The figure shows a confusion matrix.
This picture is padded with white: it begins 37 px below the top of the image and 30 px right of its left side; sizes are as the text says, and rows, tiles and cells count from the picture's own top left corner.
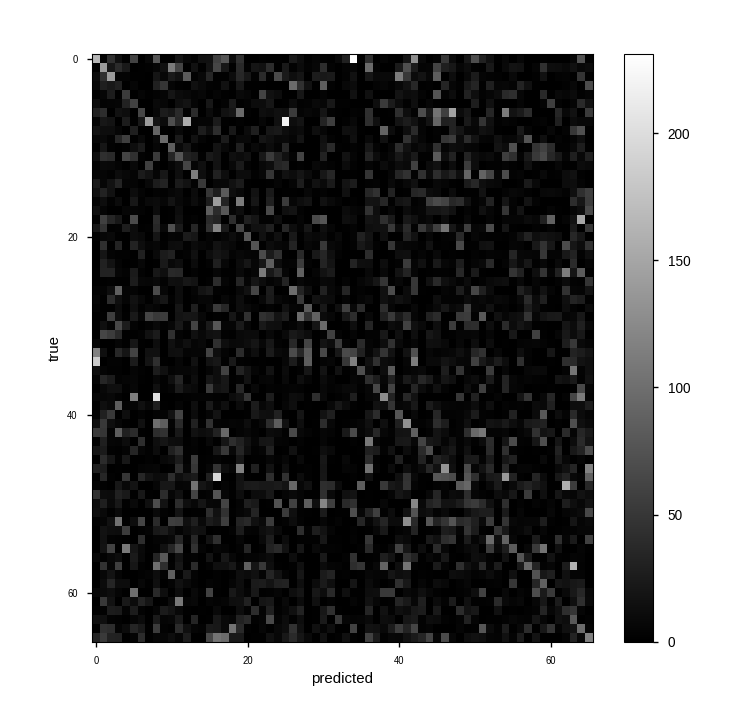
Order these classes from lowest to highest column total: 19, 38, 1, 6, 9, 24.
6, 24, 9, 38, 19, 1
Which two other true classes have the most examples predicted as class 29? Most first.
18, 38
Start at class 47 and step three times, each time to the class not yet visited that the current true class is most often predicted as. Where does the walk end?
46
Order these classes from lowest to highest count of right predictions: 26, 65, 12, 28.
12, 28, 26, 65
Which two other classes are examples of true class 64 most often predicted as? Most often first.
18, 51
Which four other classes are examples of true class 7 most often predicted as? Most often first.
25, 12, 45, 10
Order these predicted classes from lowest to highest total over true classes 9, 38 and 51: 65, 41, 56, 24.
24, 56, 65, 41
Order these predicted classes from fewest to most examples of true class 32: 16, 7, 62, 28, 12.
7, 12, 62, 16, 28
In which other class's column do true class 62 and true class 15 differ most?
17
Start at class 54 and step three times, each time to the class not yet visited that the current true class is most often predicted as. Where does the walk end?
8
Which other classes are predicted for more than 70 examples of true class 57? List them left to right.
8, 20, 38, 41, 63
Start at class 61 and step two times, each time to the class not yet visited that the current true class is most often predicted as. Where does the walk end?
45
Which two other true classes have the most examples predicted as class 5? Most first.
38, 60
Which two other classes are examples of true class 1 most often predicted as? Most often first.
10, 36
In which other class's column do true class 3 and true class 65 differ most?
16
